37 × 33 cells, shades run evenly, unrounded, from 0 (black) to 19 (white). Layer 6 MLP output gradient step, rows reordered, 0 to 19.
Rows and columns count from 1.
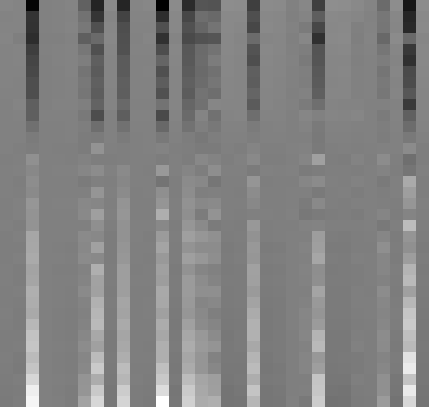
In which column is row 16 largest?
13
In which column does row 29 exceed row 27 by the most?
32
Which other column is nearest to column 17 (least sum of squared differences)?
7
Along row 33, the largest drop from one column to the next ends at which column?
33
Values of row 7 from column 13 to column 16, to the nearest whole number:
6 10 7 8
